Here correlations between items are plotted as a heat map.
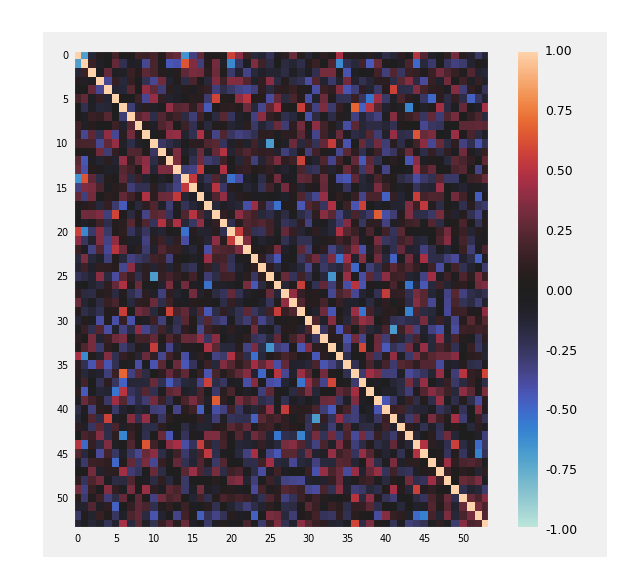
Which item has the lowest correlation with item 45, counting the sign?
52
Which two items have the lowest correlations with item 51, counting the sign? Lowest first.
5, 22
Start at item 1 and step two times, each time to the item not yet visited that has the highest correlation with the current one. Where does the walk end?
15
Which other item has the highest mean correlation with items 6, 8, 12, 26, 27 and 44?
29
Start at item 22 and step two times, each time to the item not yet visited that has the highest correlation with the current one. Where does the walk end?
18
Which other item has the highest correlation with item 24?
7
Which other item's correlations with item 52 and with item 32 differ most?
16
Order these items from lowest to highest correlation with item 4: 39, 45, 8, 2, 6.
39, 6, 8, 45, 2
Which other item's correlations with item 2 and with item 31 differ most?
41
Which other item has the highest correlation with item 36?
6
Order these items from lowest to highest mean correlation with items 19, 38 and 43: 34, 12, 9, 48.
34, 12, 9, 48
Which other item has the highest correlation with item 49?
44
